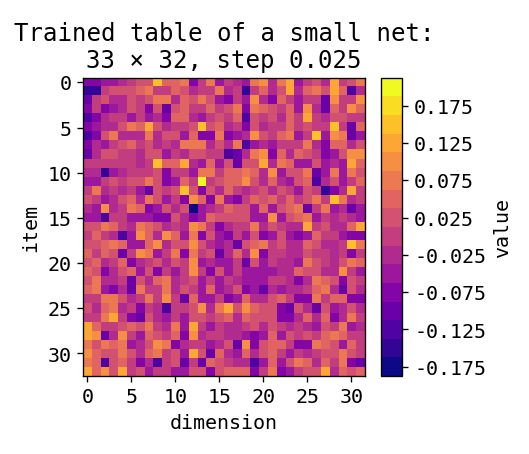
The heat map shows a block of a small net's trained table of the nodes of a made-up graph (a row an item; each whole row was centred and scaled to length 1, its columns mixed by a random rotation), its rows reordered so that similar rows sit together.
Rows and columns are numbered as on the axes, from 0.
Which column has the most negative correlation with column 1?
23
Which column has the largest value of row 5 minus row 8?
28
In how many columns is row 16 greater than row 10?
16
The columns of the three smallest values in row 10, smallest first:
2, 26, 9
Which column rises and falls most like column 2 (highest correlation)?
3
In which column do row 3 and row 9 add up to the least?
27
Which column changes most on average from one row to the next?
30
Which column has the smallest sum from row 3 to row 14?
0
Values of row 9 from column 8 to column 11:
0.15 0.05 0.05 0.125
